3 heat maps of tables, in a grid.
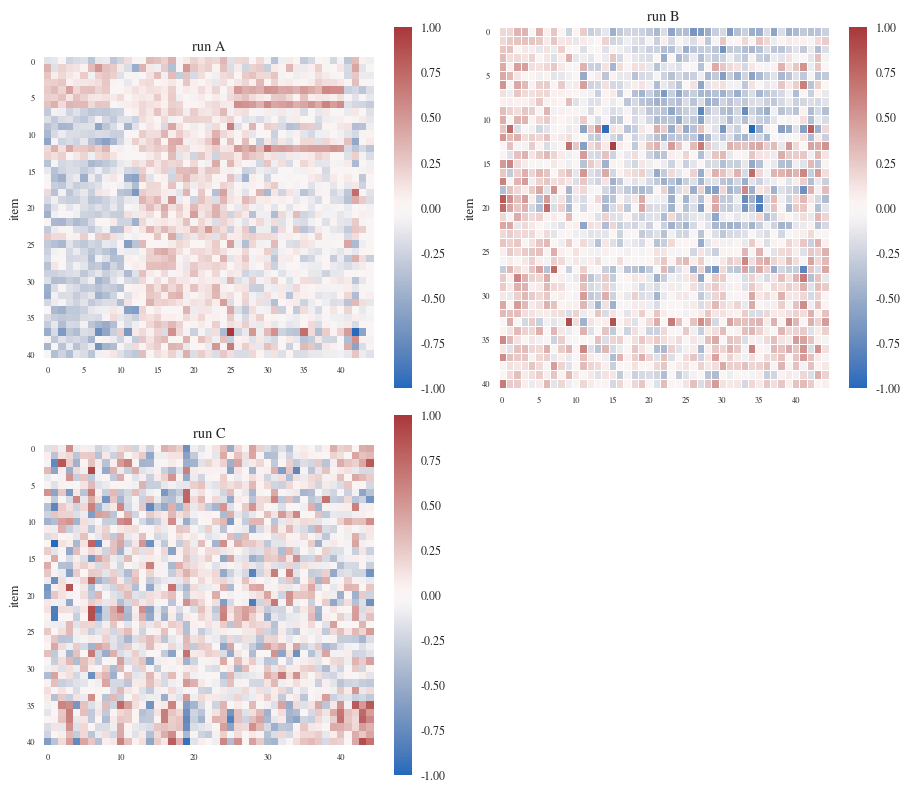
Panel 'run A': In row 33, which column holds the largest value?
24
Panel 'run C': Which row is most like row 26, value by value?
32
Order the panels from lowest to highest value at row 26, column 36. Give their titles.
run A, run C, run B
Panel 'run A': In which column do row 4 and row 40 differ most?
3
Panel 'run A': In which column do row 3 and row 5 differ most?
42
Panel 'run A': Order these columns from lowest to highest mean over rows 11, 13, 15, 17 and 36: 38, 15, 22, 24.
38, 24, 22, 15
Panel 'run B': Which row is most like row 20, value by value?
19
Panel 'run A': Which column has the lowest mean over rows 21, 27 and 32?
0
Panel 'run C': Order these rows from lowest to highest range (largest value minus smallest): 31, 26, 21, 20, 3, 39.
26, 39, 20, 31, 21, 3
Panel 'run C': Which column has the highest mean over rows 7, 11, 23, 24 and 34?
6
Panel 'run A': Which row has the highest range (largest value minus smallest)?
37
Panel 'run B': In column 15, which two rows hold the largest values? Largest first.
13, 33
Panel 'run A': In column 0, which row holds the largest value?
1
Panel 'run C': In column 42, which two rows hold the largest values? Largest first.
35, 8
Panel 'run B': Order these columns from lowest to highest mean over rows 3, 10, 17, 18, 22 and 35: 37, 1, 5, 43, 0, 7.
37, 43, 7, 5, 1, 0
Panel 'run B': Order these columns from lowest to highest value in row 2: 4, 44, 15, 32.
32, 44, 15, 4
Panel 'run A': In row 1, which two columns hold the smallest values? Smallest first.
12, 17
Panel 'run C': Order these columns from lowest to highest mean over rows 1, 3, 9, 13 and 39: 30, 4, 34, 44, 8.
4, 30, 34, 8, 44
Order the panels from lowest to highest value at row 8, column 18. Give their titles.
run C, run B, run A
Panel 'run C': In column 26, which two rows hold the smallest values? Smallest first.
30, 12
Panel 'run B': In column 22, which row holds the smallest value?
7
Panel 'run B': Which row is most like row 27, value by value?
18
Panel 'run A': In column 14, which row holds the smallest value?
16
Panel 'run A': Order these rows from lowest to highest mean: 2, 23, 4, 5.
23, 2, 5, 4
